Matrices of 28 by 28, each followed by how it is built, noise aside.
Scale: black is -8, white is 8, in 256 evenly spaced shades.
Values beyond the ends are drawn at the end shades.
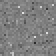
sparse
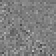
lower triangular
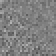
lower triangular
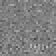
uneven rows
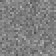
noise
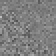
lower triangular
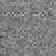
uneven rows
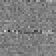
uneven rows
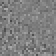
lower triangular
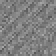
Hankel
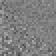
lower triangular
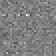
uneven rows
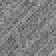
Hankel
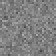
noise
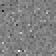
sparse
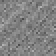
Hankel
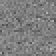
uneven rows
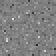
sparse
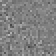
lower triangular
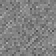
Hankel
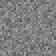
noise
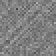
Hankel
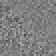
lower triangular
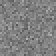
noise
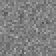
noise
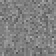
noise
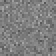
noise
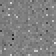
sparse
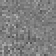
lower triangular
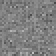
uneven rows
